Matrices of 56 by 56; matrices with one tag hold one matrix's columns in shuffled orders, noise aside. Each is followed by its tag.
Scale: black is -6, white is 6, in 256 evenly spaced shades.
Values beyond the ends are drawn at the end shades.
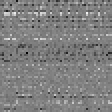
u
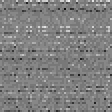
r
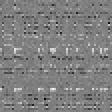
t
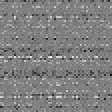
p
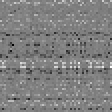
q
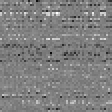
u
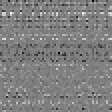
u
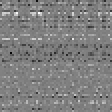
u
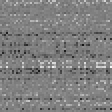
q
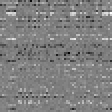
u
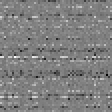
p
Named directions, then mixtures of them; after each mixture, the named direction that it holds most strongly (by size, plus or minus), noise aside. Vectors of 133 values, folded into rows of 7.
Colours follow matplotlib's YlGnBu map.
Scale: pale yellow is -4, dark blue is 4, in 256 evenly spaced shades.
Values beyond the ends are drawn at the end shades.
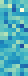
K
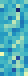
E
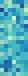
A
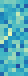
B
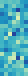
E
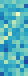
B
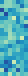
A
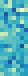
K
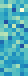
K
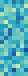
B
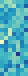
B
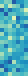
A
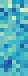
A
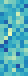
B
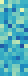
K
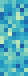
B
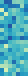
A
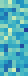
A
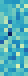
B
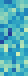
B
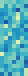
E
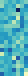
E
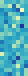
K
